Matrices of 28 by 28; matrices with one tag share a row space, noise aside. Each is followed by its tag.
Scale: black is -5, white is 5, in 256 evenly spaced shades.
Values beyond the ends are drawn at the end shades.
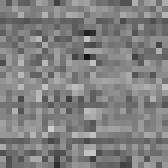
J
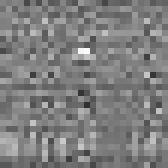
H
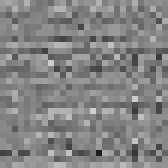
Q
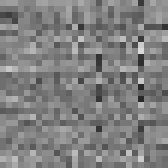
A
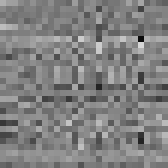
A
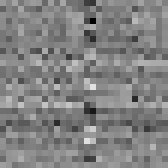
J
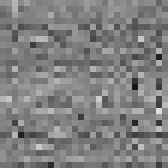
Q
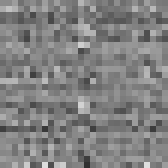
H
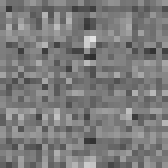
J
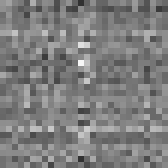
H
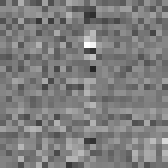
J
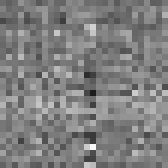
J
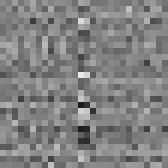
H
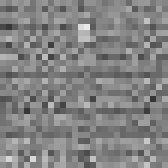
H
